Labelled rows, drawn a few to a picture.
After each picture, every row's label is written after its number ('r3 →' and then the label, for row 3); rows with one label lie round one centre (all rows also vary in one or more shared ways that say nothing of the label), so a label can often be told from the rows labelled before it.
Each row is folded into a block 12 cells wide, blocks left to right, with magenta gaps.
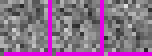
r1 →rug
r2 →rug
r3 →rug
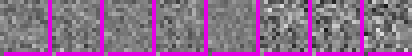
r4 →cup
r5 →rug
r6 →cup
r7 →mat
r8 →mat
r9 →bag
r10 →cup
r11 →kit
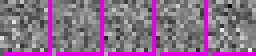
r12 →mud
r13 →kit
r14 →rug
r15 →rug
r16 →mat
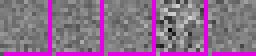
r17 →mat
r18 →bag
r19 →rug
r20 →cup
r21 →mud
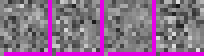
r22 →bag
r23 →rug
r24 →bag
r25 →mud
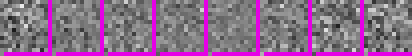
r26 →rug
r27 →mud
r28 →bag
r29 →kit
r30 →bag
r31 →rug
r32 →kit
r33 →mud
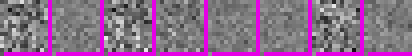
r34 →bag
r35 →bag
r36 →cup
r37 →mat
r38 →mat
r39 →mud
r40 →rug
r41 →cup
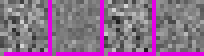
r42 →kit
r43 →mud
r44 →rug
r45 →rug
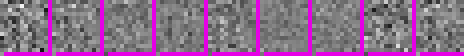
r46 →rug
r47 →bag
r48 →kit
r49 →mat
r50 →cup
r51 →mud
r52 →rug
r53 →kit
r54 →bag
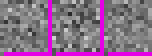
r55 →mud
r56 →bag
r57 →kit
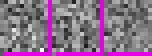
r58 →mat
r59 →kit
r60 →mud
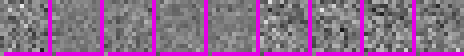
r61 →rug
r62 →mud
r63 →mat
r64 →kit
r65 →kit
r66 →rug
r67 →mud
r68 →mat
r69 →mud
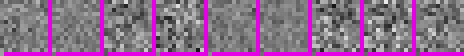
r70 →mud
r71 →bag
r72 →mud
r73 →kit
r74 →mat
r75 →bag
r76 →cup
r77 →rug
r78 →rug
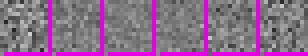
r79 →cup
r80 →cup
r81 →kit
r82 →bag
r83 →cup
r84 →cup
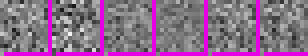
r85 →cup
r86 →mat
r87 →bag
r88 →rug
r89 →rug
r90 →mat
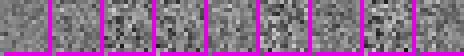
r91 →mud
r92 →bag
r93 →bag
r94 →cup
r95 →kit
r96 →bag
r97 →mud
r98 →cup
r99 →rug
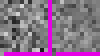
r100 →cup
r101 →rug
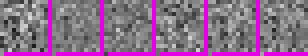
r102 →mat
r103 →bag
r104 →kit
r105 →mud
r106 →mat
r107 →bag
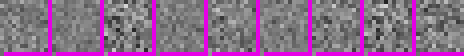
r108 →cup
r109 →mat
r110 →rug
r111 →mud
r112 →bag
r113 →mat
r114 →rug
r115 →cup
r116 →kit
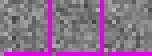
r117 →bag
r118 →rug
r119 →mud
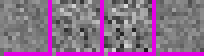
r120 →mud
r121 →mud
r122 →kit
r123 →bag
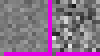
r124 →mud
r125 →mud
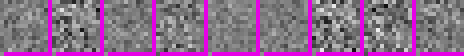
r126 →mat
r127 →mud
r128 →rug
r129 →cup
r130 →rug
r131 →bag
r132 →rug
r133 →kit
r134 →mud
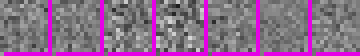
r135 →mat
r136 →mud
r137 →rug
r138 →bag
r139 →kit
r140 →rug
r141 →mat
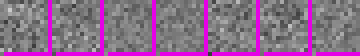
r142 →mud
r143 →mud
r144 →cup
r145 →cup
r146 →kit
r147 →mud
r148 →mat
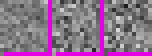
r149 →mat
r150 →cup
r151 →kit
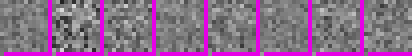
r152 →mat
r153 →mud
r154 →cup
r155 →rug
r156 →mat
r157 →bag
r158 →bag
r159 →bag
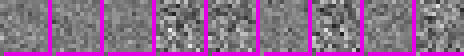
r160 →cup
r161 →mud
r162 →mud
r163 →rug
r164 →kit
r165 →cup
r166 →rug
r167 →kit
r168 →cup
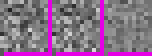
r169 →rug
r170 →mat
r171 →kit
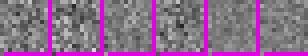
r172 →bag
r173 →cup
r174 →mat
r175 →mud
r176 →mud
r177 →rug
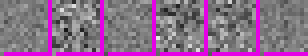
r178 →mud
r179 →cup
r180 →mat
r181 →cup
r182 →mud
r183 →mud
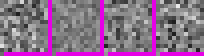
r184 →bag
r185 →kit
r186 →mat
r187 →rug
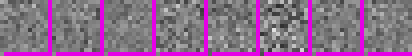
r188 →mud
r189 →rug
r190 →mat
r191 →mud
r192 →cup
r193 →bag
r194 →mud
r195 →cup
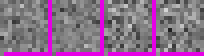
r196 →rug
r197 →kit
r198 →bag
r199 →cup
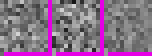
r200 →rug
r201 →cup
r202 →cup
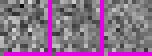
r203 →mat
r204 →rug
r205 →rug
